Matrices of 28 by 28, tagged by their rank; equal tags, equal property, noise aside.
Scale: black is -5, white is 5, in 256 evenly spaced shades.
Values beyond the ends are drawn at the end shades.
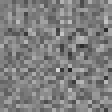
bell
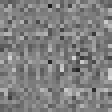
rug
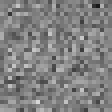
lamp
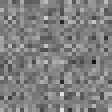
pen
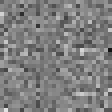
lamp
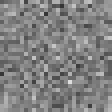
rug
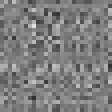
pen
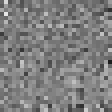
lamp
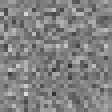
lamp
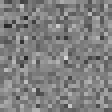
lamp
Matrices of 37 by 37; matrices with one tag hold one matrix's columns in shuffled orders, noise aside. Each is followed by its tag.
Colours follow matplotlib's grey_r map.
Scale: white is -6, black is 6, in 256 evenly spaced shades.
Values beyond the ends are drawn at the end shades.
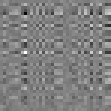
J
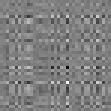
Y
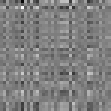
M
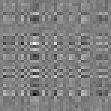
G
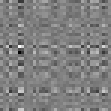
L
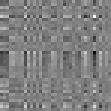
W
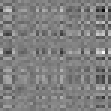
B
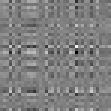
L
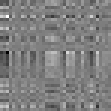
W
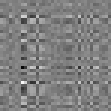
Y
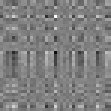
W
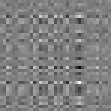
Y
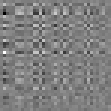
J
